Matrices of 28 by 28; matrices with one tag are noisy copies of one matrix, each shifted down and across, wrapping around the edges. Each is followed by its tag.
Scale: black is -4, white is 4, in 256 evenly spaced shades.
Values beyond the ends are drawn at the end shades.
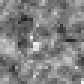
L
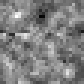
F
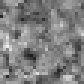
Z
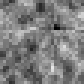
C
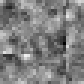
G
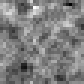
L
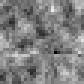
C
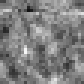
C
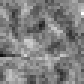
C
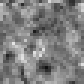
Z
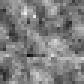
C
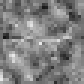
C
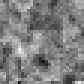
Z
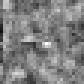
G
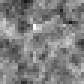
L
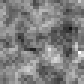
L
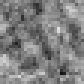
C
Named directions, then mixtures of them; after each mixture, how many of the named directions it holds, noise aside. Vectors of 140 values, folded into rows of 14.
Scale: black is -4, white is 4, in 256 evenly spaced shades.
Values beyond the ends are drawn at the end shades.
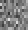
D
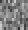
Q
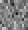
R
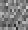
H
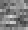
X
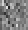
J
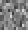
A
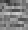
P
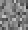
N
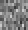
two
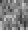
two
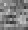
one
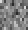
three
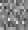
three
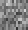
four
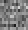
four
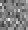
one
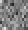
one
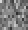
two
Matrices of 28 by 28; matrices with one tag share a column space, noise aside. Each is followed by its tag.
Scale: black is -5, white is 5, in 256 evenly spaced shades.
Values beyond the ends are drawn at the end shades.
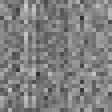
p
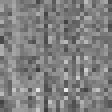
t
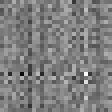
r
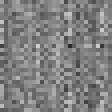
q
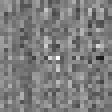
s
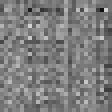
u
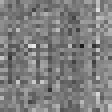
q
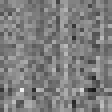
t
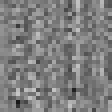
t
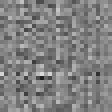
r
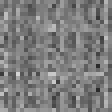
p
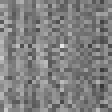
q
